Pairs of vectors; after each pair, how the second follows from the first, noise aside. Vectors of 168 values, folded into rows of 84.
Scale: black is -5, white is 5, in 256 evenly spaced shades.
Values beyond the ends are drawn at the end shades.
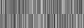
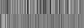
reversed, negated, partly zeroed.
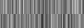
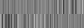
reversed, negated, partly zeroed.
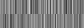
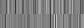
partly zeroed.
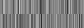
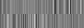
wrapped around, negated, partly zeroed.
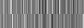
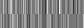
copied.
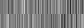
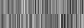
copied.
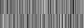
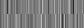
partly zeroed.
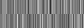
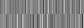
partly zeroed.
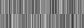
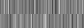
partly zeroed.
